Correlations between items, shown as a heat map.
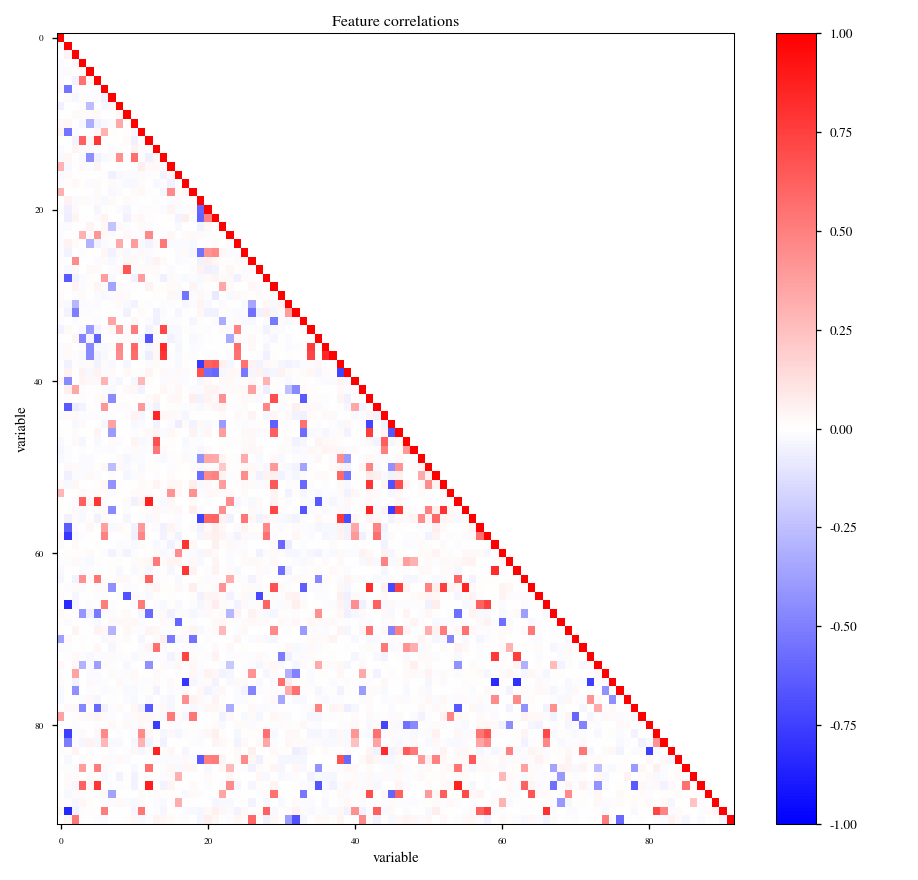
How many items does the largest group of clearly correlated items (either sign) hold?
13
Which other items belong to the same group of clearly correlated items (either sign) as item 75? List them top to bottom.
17, 30, 59, 62, 72, 77
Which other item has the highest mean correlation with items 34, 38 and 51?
56
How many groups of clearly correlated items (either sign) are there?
11
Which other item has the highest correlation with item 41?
91
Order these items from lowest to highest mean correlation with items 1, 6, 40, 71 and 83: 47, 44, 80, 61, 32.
80, 32, 61, 47, 44
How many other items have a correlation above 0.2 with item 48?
6
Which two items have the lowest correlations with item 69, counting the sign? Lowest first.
45, 33
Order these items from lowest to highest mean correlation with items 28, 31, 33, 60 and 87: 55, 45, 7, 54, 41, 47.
55, 41, 47, 7, 45, 54
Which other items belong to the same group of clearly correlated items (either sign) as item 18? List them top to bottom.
0, 15, 53, 70, 79
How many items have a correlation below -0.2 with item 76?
5
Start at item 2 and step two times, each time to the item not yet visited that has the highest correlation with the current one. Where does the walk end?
26
